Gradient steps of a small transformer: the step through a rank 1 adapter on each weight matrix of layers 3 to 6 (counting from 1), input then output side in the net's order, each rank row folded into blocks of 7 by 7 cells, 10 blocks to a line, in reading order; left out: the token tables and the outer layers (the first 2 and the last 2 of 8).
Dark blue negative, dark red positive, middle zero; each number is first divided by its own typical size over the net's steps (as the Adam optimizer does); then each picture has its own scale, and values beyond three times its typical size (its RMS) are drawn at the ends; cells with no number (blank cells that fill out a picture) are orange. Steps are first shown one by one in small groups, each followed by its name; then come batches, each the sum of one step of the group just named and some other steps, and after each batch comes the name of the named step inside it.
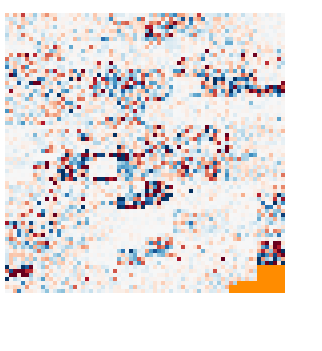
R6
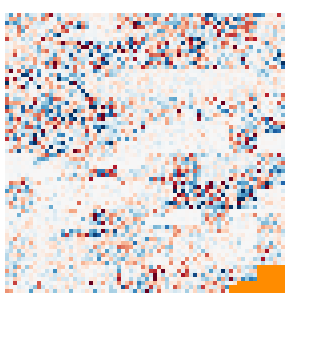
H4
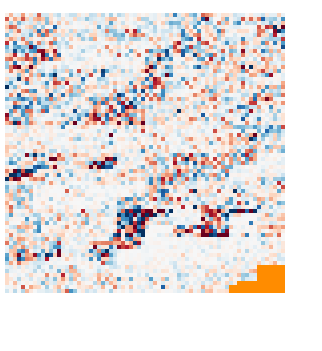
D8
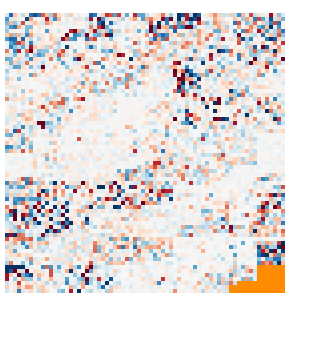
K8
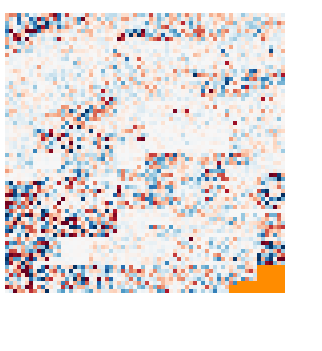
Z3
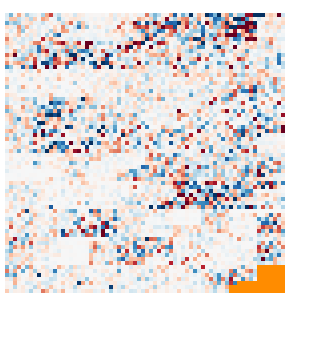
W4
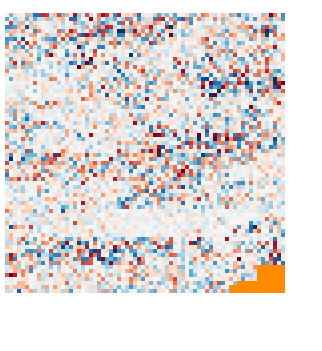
R6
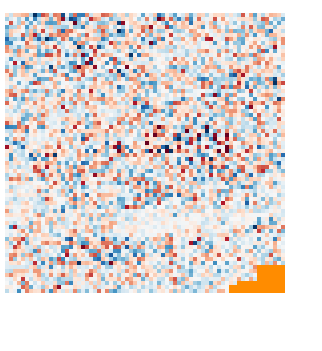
R6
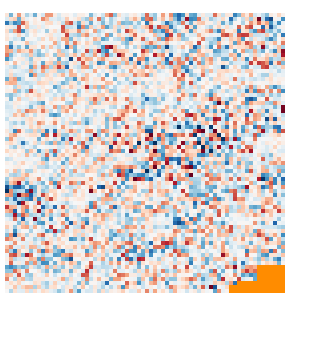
K8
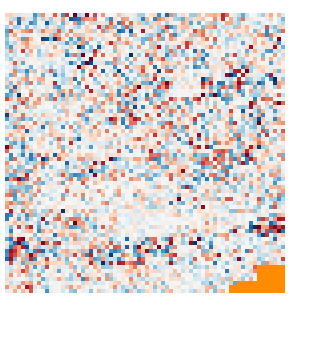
Z3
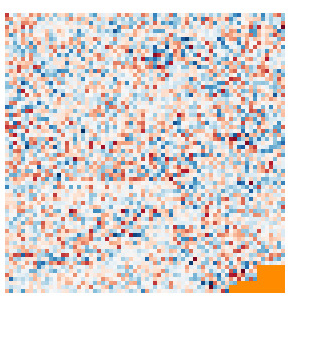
D8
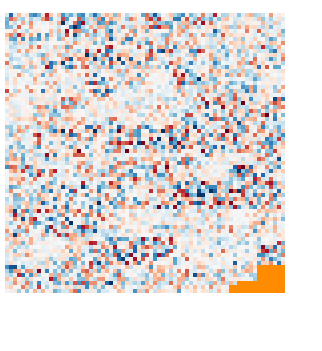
K8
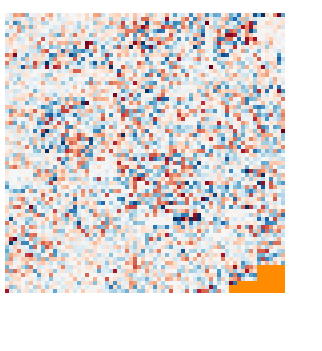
W4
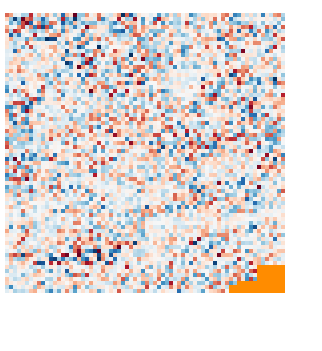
D8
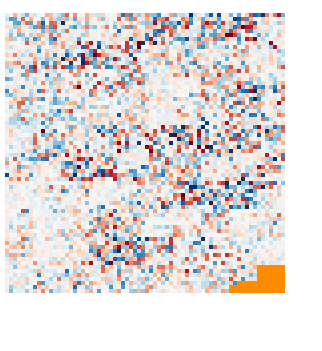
W4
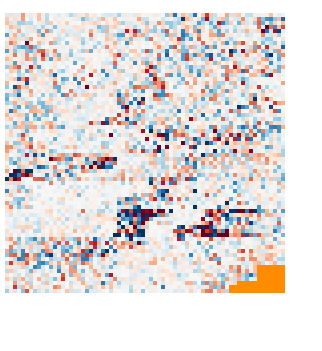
D8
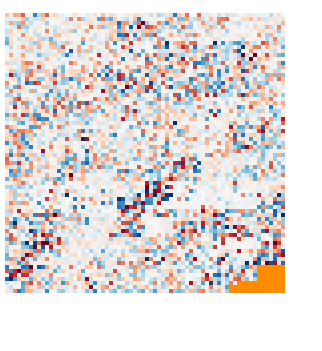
R6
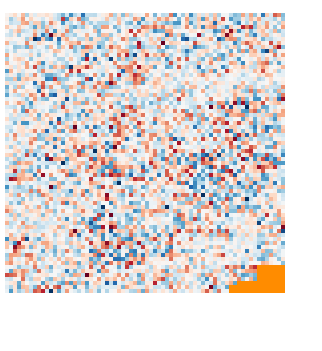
D8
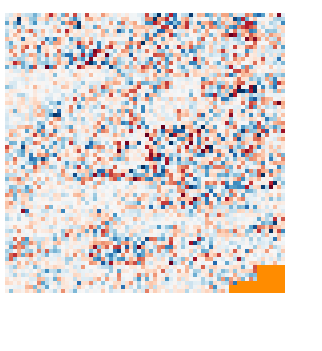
W4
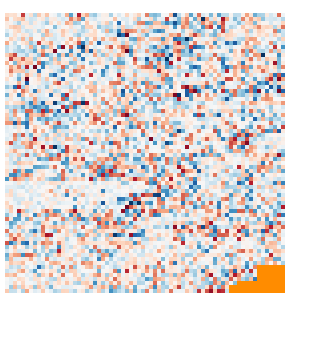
D8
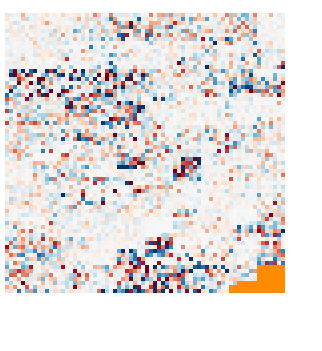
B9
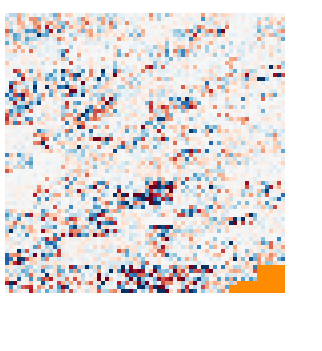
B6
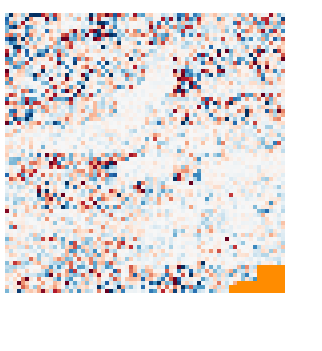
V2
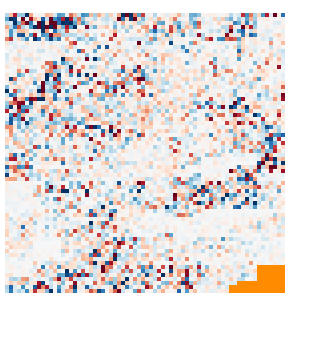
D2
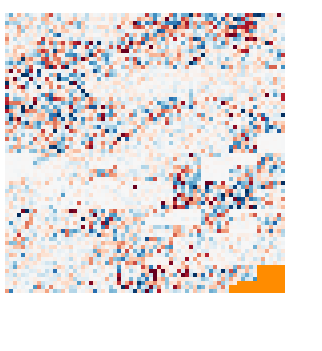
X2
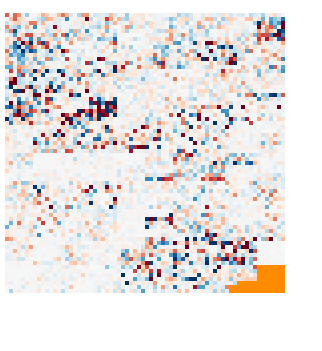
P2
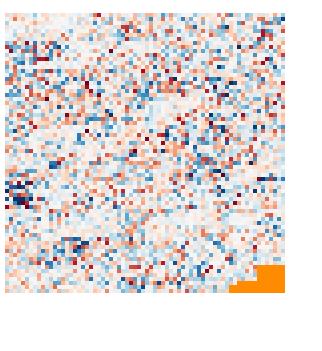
B9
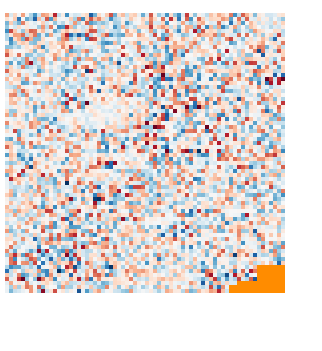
V2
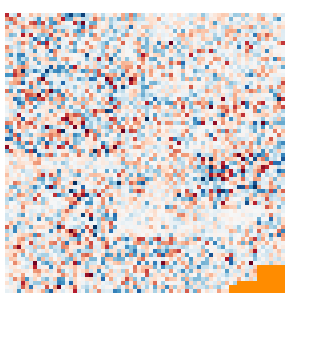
B9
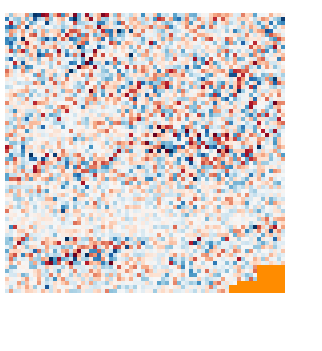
V2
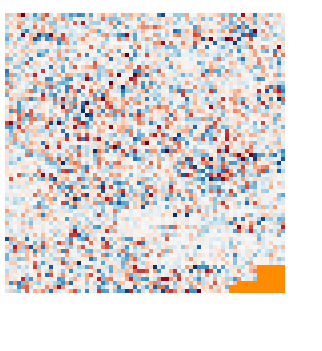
B6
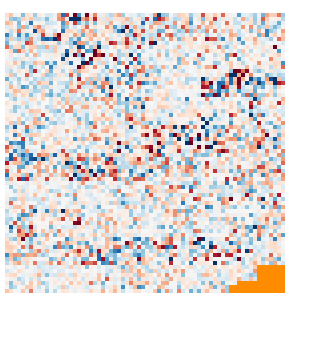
B6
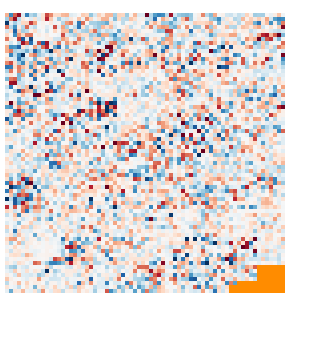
P2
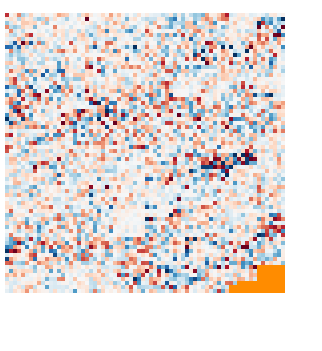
P2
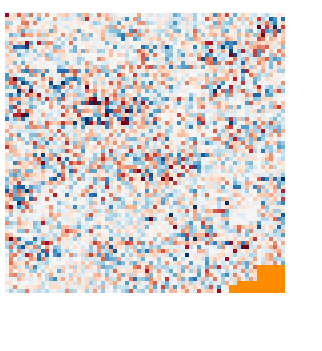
P2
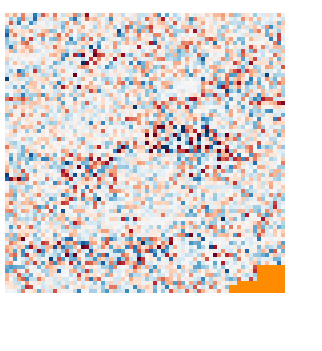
B9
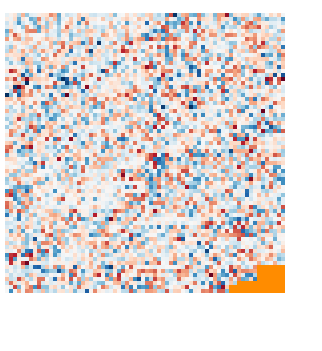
X2
